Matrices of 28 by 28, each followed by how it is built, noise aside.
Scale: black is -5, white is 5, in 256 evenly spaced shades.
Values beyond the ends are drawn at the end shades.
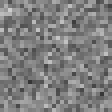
noise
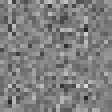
low rank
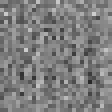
blocks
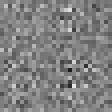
low rank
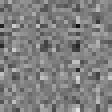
low rank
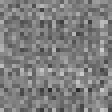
low rank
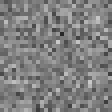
blocks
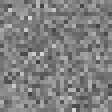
noise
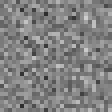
repeating rows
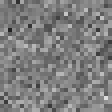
Hankel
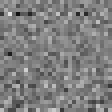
uneven rows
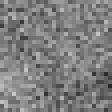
smooth
